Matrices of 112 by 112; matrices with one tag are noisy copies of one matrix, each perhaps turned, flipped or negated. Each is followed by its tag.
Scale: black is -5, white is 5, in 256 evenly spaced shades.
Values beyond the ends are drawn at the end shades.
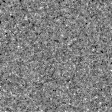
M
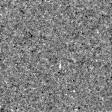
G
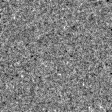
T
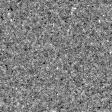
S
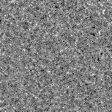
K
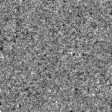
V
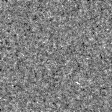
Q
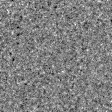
K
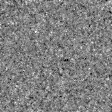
G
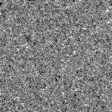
T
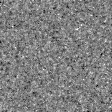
Q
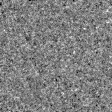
T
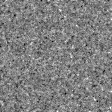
M
